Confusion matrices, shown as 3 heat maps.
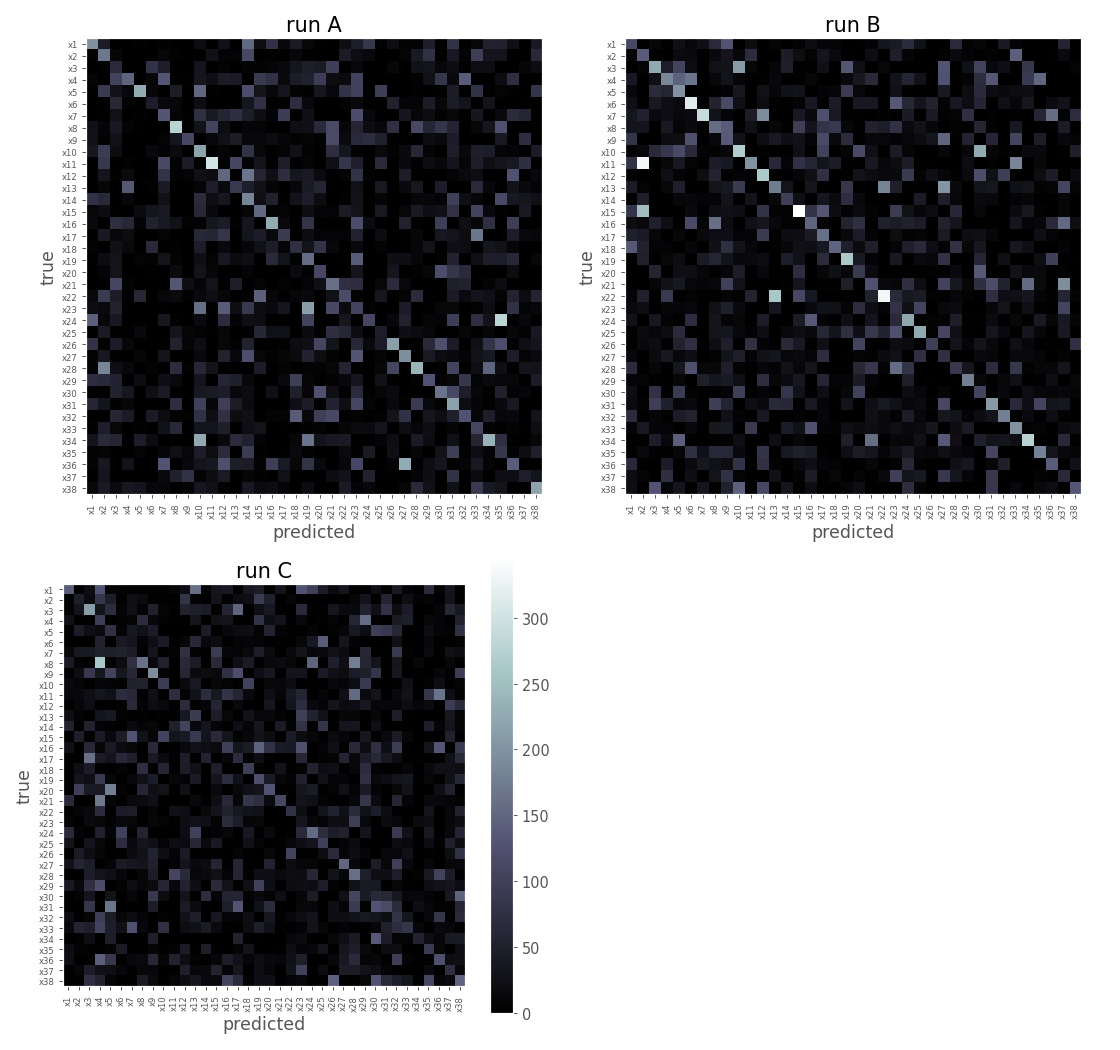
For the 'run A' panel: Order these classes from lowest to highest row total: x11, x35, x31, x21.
x35, x21, x31, x11
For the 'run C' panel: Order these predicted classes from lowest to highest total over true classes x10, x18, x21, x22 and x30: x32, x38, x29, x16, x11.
x11, x32, x16, x38, x29
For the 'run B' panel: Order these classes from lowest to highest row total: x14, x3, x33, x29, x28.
x14, x29, x33, x28, x3
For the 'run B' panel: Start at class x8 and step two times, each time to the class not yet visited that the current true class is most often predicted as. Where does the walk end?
x27
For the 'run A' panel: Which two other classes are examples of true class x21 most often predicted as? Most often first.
x8, x3
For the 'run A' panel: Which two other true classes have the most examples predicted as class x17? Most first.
x7, x12
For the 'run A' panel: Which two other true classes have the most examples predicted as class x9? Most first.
x37, x11
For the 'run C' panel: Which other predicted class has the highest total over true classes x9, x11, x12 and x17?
x3
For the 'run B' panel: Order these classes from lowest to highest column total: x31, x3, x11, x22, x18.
x18, x11, x22, x3, x31
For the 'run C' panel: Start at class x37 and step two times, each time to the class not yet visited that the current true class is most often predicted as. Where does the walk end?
x28
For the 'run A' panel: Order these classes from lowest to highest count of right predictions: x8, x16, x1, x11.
x1, x16, x8, x11
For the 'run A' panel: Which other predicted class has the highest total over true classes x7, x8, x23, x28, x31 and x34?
x10
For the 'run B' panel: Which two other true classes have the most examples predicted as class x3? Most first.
x38, x31
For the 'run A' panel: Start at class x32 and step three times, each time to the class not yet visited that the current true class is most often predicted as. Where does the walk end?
x30
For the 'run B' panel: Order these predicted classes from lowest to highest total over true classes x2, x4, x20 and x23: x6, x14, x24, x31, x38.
x38, x14, x24, x31, x6
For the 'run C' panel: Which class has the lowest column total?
x34
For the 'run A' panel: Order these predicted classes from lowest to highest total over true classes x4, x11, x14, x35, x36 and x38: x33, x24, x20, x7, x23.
x24, x20, x33, x23, x7
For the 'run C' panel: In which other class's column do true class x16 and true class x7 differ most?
x36
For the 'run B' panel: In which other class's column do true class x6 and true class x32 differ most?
x23
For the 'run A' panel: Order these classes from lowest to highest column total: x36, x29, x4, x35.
x4, x29, x36, x35
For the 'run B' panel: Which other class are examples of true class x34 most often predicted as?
x21
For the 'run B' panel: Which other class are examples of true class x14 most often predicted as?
x19
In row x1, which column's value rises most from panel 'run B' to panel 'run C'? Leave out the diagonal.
x13
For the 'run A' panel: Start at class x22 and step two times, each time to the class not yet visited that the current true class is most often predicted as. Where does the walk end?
x33
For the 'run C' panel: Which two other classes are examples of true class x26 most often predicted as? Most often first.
x22, x38
